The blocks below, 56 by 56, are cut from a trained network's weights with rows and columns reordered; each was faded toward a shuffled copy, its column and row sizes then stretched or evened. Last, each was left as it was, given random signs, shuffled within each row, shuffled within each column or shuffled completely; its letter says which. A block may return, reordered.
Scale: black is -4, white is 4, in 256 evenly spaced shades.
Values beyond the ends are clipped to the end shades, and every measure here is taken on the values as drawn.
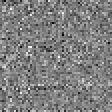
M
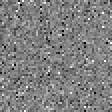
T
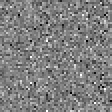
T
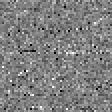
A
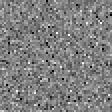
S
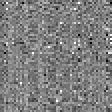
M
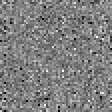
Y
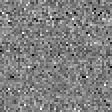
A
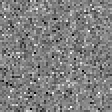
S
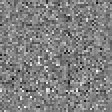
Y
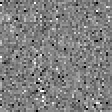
T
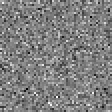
A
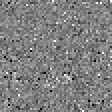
A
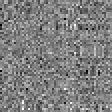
M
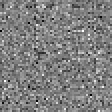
M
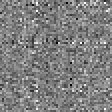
M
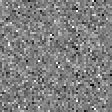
T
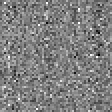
T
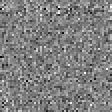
Y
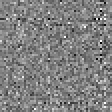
Y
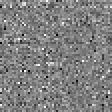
Y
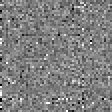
Y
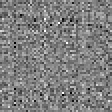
M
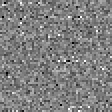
A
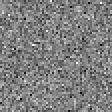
S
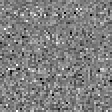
A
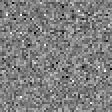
A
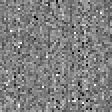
T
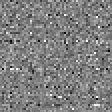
M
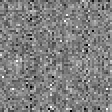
M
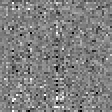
M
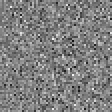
T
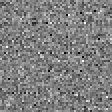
A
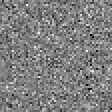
T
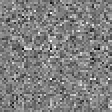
M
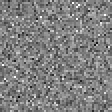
S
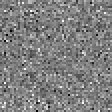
M
